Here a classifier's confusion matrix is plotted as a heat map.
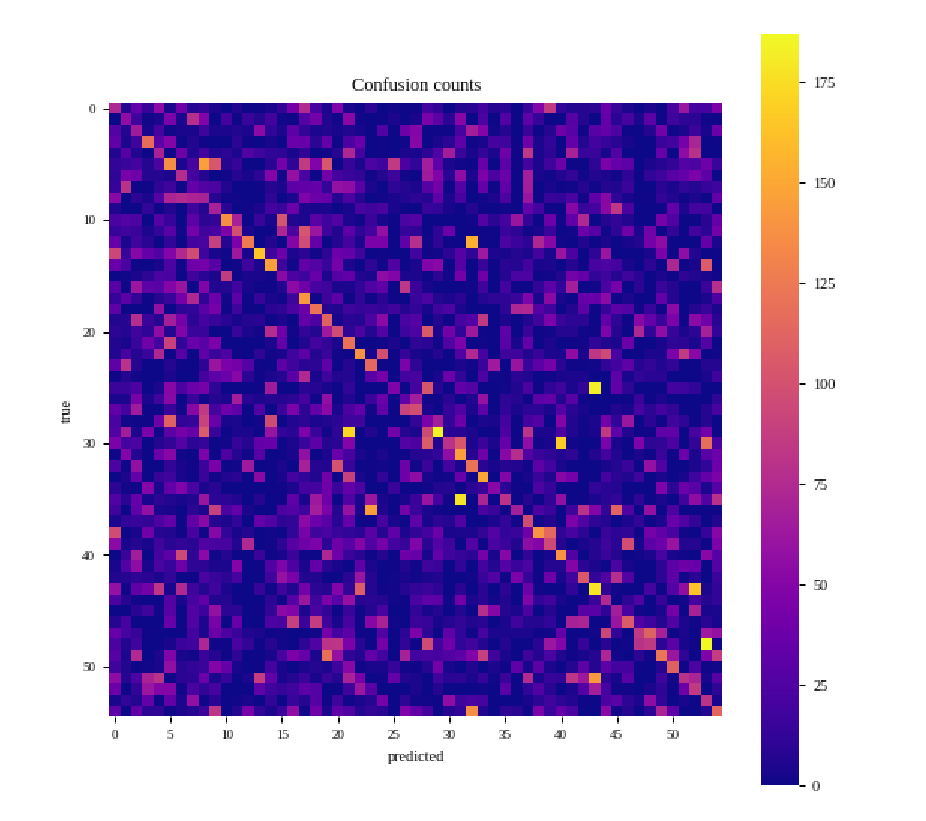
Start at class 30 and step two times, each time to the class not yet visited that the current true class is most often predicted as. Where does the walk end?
6
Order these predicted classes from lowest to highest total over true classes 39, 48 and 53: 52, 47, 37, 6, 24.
52, 6, 37, 47, 24
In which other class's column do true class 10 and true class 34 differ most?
15
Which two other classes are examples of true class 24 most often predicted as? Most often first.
17, 11
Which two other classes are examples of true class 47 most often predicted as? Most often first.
48, 44
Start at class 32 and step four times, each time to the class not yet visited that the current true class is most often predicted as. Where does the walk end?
8
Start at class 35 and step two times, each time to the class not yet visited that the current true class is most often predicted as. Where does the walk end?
36
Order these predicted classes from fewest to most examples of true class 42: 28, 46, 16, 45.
28, 46, 16, 45
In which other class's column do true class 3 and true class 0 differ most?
39
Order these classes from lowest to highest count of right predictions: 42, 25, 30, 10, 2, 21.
25, 2, 30, 42, 21, 10
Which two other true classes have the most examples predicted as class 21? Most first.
29, 33
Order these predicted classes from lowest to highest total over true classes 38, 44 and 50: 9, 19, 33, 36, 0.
33, 36, 19, 9, 0
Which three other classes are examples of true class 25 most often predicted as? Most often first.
43, 28, 14
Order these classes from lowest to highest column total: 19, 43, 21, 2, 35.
35, 43, 2, 19, 21
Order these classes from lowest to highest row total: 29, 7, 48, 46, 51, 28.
7, 28, 46, 48, 51, 29
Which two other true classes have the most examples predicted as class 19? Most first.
49, 5
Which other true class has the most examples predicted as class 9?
5
